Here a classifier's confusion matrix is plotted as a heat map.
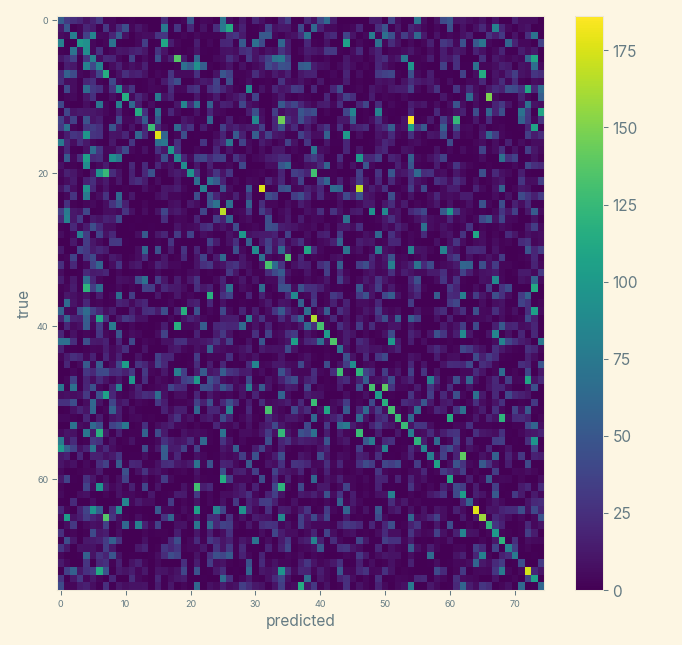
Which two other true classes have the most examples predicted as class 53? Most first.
5, 2
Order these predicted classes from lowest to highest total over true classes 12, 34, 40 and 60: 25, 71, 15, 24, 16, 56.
56, 24, 16, 71, 15, 25
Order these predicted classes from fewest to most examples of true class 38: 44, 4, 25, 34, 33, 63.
63, 44, 33, 25, 34, 4
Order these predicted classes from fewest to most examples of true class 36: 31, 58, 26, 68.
31, 68, 26, 58
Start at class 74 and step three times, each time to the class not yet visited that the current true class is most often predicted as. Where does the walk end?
26
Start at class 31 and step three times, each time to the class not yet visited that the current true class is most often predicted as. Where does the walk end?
2
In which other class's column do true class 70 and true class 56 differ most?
0
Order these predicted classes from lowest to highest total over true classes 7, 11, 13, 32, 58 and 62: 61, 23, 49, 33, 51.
49, 33, 23, 51, 61
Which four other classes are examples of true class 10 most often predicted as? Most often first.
66, 15, 63, 74
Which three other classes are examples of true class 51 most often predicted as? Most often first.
32, 41, 26
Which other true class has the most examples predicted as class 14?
20
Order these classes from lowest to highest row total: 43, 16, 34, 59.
59, 43, 16, 34
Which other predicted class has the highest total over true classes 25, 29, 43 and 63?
10
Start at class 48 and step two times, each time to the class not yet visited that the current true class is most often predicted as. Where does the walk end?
39
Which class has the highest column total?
4
